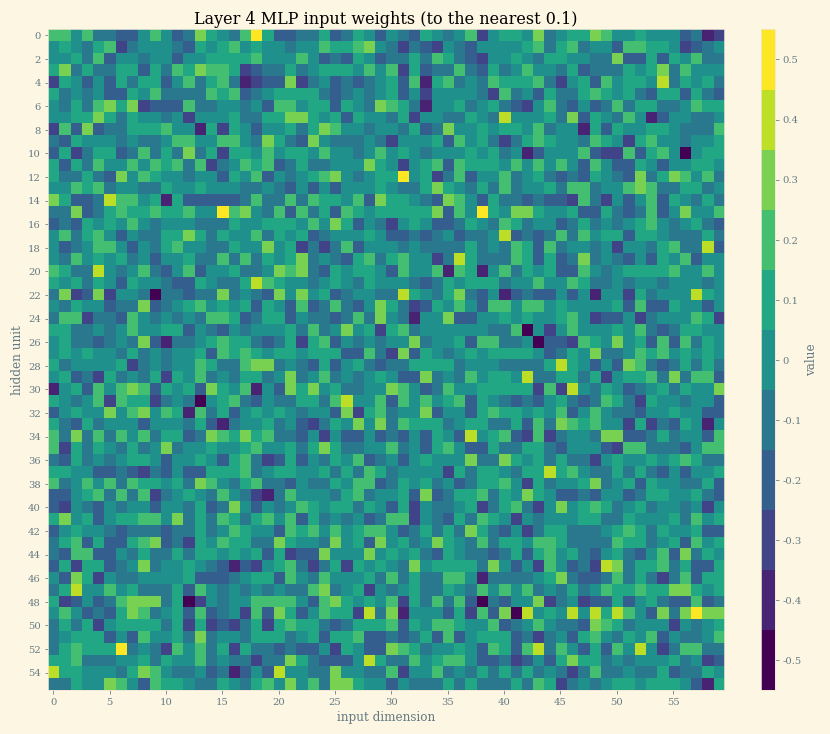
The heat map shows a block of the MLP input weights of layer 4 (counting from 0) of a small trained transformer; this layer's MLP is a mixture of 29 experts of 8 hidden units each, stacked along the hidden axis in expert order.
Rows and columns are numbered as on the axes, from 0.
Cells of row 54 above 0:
16
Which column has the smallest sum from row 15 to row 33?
9
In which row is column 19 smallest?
39
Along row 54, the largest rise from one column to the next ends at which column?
20
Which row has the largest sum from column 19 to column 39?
15
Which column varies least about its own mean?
11
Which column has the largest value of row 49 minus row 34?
42
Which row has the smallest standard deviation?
21
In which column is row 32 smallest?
12
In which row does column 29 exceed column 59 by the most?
24
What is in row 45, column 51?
-0.1
